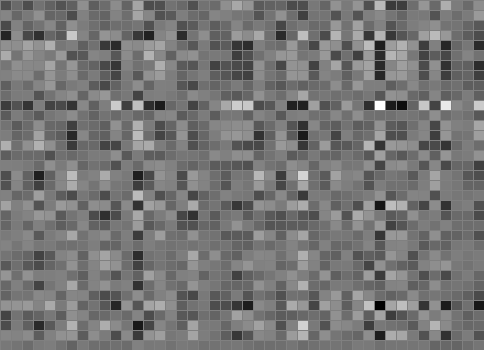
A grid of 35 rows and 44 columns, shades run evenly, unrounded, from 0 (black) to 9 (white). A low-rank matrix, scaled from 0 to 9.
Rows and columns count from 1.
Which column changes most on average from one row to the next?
35
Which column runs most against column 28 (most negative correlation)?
13
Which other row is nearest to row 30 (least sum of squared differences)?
9
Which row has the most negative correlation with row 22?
26
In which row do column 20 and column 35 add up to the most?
11
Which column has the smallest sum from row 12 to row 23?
18
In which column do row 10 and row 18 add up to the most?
28
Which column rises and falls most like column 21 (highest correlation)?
44
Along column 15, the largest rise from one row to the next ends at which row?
12
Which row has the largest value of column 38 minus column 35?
31
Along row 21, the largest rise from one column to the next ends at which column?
36
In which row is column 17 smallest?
4
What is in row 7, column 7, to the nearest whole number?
5
